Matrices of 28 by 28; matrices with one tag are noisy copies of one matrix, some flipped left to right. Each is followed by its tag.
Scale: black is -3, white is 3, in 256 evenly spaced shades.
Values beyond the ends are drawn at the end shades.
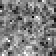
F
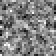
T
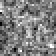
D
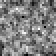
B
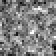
B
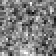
F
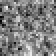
F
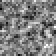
T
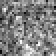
F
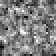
B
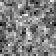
D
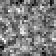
B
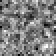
T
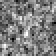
D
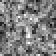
D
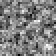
T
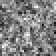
D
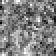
F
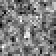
D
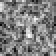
D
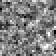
T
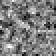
T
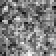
F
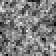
D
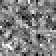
T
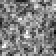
D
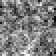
F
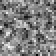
T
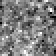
F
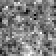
F
